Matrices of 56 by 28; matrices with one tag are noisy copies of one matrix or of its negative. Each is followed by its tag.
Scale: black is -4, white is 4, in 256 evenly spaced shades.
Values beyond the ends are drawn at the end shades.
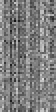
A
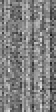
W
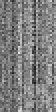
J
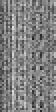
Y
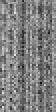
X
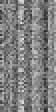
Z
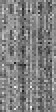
X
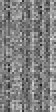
W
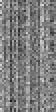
A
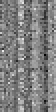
Z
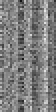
Z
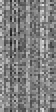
A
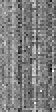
J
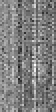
J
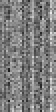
W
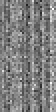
W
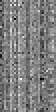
A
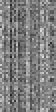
A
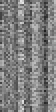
Z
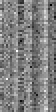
Z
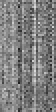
J
